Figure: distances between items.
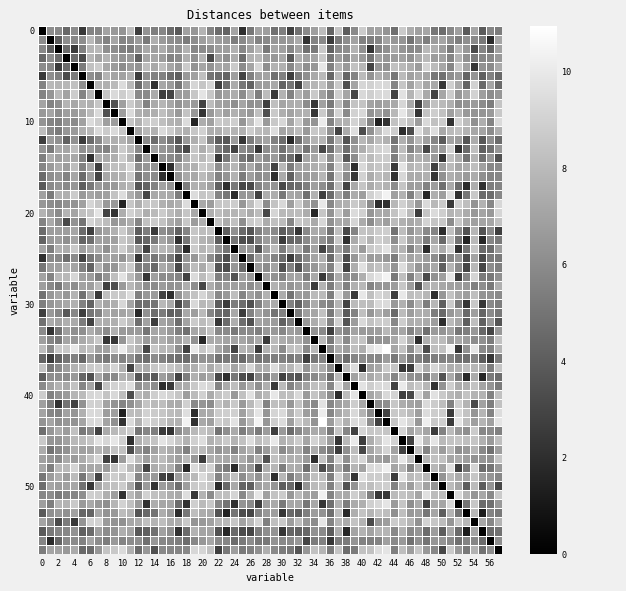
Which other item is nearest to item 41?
2
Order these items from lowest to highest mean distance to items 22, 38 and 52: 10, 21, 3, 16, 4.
16, 3, 4, 21, 10
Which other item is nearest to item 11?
45
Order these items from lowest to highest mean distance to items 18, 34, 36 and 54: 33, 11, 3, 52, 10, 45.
33, 52, 3, 10, 11, 45
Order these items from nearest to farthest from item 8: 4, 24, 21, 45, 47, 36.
47, 36, 24, 4, 21, 45
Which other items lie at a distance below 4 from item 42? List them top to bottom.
10, 19, 43, 51
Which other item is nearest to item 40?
37
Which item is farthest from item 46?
43
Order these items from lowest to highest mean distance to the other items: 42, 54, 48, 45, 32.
32, 48, 54, 42, 45
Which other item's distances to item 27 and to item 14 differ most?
35
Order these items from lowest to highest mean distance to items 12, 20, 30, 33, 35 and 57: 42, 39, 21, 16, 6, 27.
27, 6, 16, 39, 21, 42
